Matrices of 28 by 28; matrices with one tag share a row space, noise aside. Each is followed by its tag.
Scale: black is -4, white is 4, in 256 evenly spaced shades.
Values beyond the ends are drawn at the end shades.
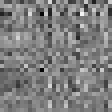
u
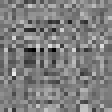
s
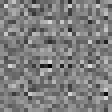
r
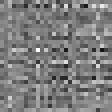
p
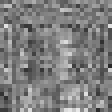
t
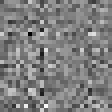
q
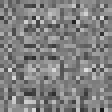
s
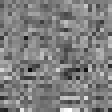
t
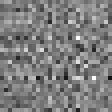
u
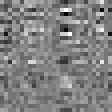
t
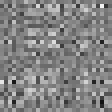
s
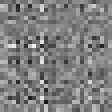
q
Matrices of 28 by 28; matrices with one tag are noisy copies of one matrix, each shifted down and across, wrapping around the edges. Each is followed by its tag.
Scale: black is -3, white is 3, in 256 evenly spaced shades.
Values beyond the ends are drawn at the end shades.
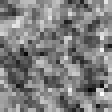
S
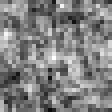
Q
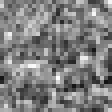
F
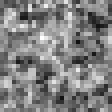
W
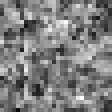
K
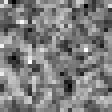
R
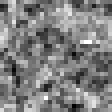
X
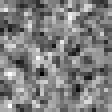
R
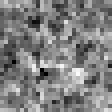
K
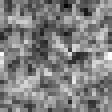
K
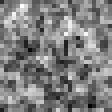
Q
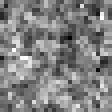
K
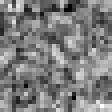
F
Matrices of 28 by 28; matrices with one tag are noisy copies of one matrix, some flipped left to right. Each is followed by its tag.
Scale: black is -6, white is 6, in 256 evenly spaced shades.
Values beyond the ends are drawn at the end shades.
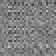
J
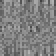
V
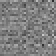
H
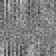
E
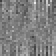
E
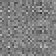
J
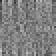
V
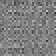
J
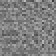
H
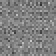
J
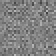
J
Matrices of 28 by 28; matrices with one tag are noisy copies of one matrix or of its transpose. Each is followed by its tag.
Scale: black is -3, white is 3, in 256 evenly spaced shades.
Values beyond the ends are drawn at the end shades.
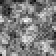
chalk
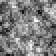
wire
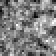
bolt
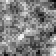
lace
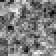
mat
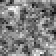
mat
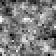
chalk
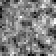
bolt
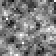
wire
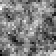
lace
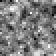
mat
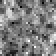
mat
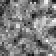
bolt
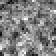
bolt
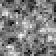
wire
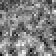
bolt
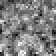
bolt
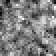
bolt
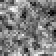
mat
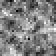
wire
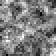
lace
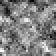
chalk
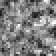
bolt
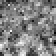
bolt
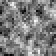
wire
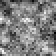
chalk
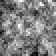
chalk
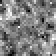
mat
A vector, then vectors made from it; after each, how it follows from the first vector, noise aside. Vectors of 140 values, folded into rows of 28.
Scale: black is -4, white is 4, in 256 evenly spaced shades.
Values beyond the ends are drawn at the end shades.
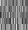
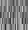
copied.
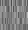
reversed, negated, shrunk.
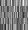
wrapped around.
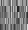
reversed.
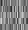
wrapped around.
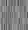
wrapped around, negated, shrunk.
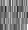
reversed.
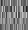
wrapped around.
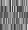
reversed.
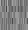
wrapped around, negated, shrunk.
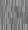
wrapped around, shrunk.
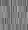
reversed, negated, shrunk.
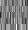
copied.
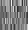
reversed.
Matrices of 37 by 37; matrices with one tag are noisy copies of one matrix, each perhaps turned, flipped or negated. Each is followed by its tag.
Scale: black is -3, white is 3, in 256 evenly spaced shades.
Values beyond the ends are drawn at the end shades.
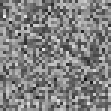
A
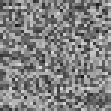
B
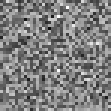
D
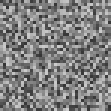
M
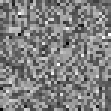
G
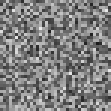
D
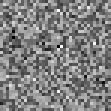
M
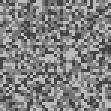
M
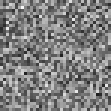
D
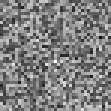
D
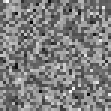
B
